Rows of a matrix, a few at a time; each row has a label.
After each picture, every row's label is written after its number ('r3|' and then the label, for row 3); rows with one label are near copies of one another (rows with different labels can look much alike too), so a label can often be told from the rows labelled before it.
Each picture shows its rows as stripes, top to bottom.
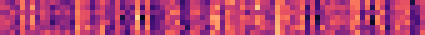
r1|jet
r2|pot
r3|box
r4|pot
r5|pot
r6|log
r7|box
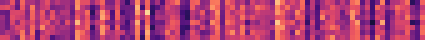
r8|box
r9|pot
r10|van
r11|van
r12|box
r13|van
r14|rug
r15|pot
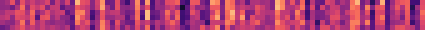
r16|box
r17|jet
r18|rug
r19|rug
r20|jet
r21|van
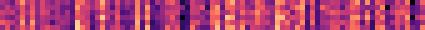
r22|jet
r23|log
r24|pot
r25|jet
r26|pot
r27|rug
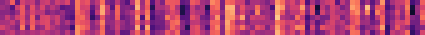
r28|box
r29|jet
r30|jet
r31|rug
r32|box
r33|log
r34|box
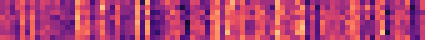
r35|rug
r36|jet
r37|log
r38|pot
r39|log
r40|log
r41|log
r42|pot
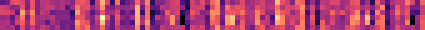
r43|van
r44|log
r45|pot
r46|jet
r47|jet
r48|log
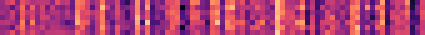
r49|box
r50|jet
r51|box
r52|box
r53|log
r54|jet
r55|box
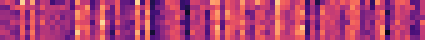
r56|pot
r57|van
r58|log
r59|log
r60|van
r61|log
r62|log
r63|log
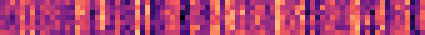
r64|box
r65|log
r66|rug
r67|jet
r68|jet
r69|box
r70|pot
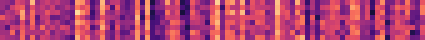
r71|rug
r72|van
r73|rug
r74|pot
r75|log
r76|van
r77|box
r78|log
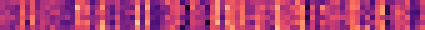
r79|rug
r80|log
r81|log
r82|pot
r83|log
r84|jet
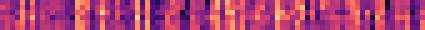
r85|log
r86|log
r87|jet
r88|pot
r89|rug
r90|rug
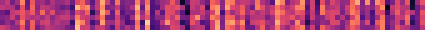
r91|jet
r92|log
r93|van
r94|box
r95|rug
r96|log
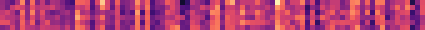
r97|jet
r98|van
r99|pot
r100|log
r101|pot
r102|box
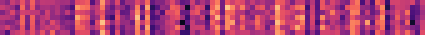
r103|van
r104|log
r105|box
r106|log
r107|jet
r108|log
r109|van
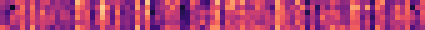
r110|rug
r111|jet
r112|van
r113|van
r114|van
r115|pot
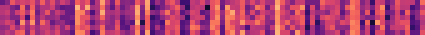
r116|van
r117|log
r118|rug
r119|log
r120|pot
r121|box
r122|rug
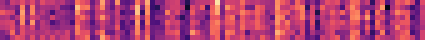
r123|van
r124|log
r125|pot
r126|jet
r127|pot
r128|pot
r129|box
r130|van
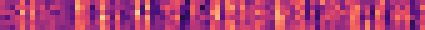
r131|log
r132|rug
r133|pot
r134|van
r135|jet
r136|jet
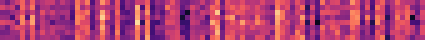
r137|van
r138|pot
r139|van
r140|jet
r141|pot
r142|van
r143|van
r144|log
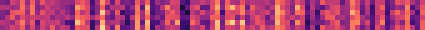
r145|van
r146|rug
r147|van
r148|box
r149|rug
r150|van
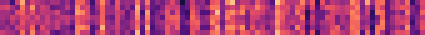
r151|jet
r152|pot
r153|rug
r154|box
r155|box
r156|rug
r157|pot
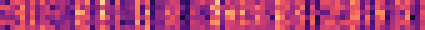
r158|van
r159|pot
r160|rug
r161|jet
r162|pot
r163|van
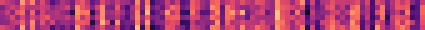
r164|pot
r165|box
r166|rug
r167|box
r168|van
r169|pot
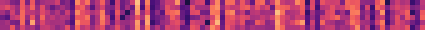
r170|log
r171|pot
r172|box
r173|van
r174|log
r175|box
